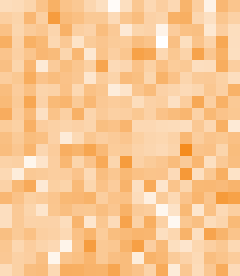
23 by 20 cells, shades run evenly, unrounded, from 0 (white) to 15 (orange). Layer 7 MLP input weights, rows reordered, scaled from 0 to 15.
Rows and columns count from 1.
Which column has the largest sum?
19
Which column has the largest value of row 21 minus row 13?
12
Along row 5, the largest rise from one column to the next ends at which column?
17
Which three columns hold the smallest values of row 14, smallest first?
3, 4, 18
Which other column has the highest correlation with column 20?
2
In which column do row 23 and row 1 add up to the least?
15
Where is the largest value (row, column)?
13, 16
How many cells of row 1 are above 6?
10
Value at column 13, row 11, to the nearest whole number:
5
